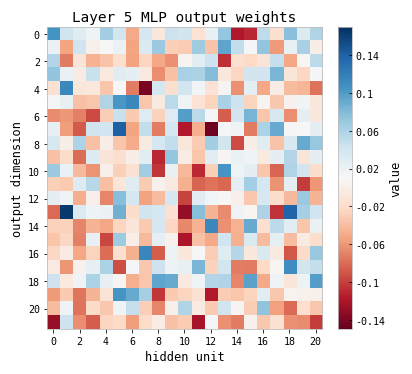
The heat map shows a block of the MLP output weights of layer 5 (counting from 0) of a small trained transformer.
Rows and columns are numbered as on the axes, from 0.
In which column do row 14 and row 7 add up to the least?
10
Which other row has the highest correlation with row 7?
19
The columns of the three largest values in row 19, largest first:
5, 6, 7
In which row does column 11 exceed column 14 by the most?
17
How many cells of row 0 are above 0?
15
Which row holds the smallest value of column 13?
2
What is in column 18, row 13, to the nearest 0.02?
0.14
